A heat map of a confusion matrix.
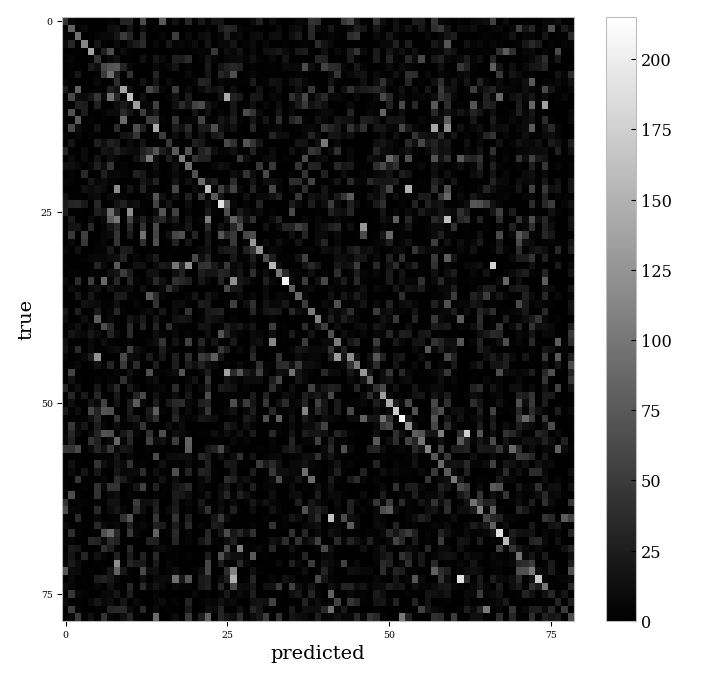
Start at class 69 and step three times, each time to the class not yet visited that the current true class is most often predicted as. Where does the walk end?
25
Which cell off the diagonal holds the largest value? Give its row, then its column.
73, 61
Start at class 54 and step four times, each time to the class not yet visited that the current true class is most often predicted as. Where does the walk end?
41
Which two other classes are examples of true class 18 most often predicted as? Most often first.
13, 50
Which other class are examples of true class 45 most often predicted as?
78
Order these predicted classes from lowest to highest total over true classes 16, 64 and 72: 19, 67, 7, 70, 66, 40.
19, 67, 7, 66, 70, 40
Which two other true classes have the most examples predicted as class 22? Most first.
26, 78
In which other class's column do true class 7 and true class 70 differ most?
29
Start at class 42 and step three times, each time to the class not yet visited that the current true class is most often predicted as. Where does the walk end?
44
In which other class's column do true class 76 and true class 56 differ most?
69
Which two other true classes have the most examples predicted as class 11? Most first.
50, 14
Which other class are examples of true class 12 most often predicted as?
49
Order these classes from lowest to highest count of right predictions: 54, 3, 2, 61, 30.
61, 54, 2, 3, 30
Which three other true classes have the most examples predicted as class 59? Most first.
26, 14, 23
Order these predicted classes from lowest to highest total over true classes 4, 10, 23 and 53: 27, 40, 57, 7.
27, 57, 40, 7
